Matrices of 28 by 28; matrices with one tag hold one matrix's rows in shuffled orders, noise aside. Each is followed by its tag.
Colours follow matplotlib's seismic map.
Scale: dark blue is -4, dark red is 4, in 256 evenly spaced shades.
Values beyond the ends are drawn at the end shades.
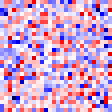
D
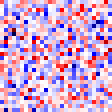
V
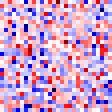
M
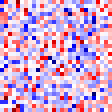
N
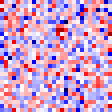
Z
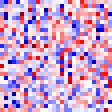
V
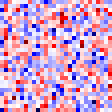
N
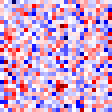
Z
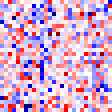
M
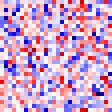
V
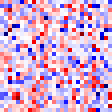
D
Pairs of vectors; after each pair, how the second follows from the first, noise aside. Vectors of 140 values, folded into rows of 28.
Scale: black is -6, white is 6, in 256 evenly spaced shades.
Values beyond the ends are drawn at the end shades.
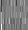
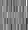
reversed.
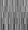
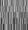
copied.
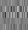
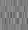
wrapped around, shrunk.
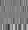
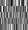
wrapped around, scaled up.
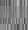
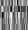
wrapped around, scaled up.
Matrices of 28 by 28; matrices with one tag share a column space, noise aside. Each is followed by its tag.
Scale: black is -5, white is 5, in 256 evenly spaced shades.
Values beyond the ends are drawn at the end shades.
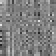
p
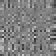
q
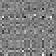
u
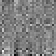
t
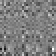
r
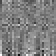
t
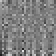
t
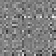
u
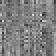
p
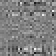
r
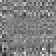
r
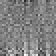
t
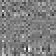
r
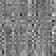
p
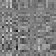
q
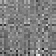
t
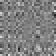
r
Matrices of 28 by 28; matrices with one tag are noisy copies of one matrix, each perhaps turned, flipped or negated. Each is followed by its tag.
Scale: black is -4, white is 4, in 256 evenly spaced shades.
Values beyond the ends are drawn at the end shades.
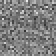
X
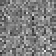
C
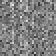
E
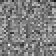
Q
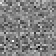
C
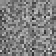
C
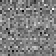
X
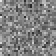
Q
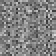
X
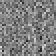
E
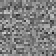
E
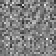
C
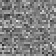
E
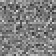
C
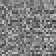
E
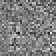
C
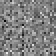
C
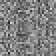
X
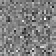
C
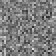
C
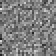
Q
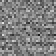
E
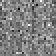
C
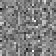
Q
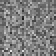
C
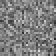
Q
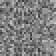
Q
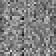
C
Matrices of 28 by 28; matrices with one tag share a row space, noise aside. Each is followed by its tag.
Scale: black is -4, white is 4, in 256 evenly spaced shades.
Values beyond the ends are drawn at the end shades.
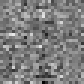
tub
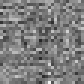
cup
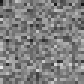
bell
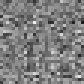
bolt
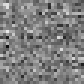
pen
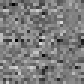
tub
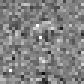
tub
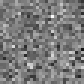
bolt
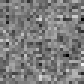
pen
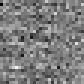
cup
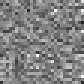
bell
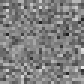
pen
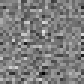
tub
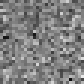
bolt
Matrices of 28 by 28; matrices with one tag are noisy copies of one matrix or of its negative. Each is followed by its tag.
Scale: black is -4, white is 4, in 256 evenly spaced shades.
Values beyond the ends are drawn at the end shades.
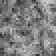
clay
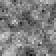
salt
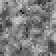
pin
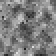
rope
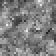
pin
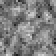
rope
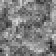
pin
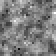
pin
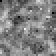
pin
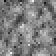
rope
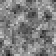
rope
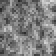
clay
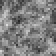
pin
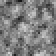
rope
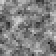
pin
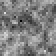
salt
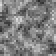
pin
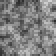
clay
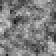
pin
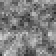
salt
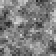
pin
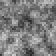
salt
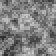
salt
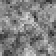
salt
